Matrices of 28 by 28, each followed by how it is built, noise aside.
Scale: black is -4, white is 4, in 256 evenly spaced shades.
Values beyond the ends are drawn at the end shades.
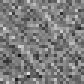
Toeplitz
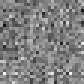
low rank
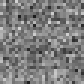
blocks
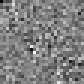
block diagonal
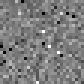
sparse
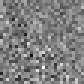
lower triangular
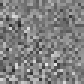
lower triangular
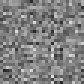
low rank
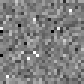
sparse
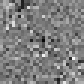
block diagonal
